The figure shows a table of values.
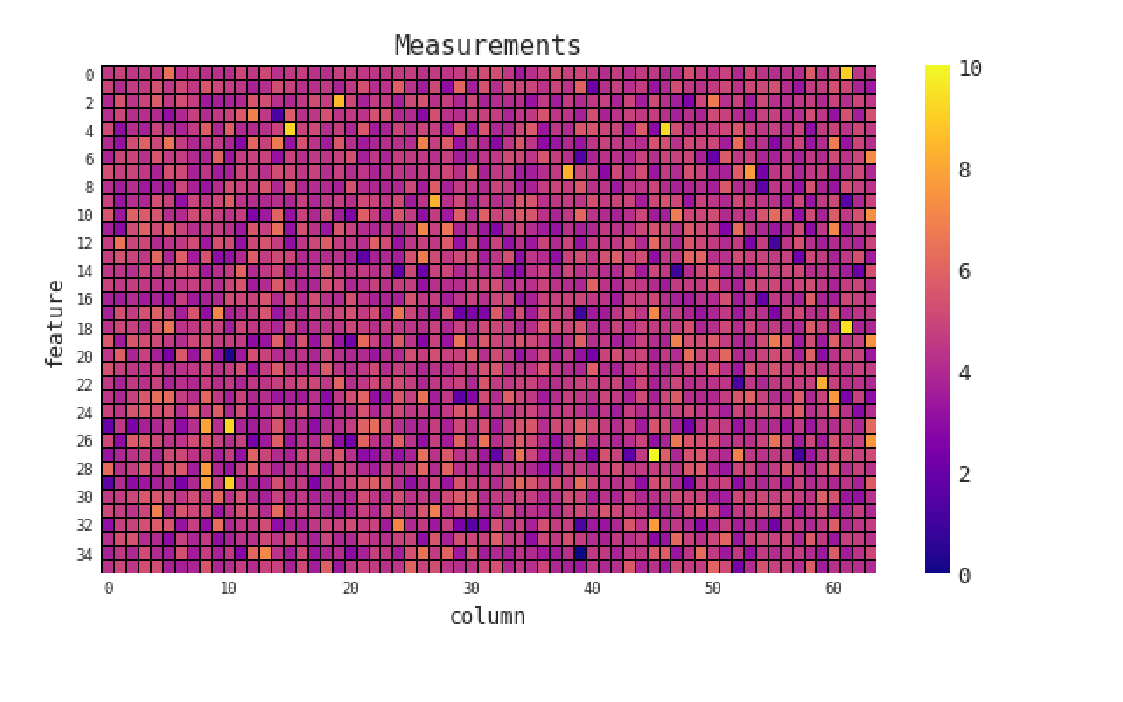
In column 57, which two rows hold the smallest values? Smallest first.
27, 13
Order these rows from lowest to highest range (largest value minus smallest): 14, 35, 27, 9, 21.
21, 35, 14, 9, 27
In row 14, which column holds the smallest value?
47
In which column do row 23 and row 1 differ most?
29
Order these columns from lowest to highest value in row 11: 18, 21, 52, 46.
18, 21, 46, 52
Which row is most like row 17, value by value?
32
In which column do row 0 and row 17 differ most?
61
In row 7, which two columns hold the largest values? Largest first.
38, 53
